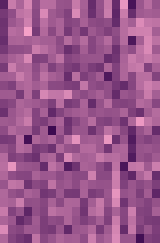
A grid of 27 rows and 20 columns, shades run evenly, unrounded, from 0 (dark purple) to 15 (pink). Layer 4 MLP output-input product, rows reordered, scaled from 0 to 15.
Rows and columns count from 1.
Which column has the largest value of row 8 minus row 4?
14
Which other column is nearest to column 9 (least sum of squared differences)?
13
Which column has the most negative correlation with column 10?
17
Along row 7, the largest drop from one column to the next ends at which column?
5
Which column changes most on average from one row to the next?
9
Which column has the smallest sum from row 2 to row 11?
15
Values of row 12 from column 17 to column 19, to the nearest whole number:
6 10 9
